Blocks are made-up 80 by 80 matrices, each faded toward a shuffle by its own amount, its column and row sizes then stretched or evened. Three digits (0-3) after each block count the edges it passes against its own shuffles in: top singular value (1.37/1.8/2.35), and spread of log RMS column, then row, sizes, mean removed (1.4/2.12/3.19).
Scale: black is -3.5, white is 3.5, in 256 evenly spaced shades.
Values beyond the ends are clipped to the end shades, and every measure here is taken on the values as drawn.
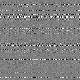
3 0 3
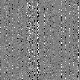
2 3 0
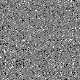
1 1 1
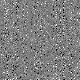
0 2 0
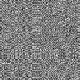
3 0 1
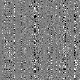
2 3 1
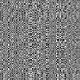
3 3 1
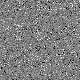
0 0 1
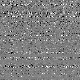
1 1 3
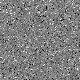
0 0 0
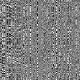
3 3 0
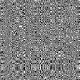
3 2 1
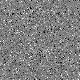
0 0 1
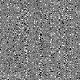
2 2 0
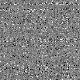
1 1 2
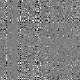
2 3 2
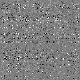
0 1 2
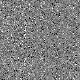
0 2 0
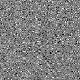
2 0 1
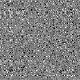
2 1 2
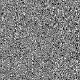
1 2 0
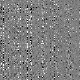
2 3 1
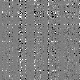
2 3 2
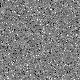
0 0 0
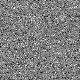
1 0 1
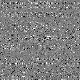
2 0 2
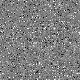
1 0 1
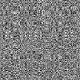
3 2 1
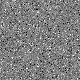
0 0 0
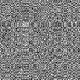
3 0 1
